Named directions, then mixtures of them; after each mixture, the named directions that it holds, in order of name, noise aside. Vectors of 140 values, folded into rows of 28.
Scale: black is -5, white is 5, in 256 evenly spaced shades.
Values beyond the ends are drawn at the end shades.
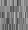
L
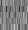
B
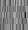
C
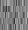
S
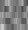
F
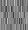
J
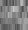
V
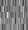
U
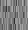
S.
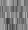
F, L.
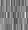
C.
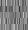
B, J, U.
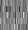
B, U.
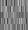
J.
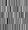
J, L.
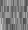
F, L, U.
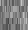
B, L, V.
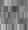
F, V.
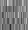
L, S.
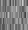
C, S, V.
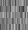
B, C, V.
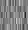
C, U.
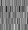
B.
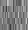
L, S.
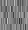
J.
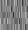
C, J, S.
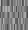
C, S.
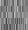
J, L, V.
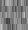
F, L.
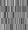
F, J.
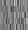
C, J, L.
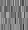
J, U.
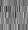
B, S, U.
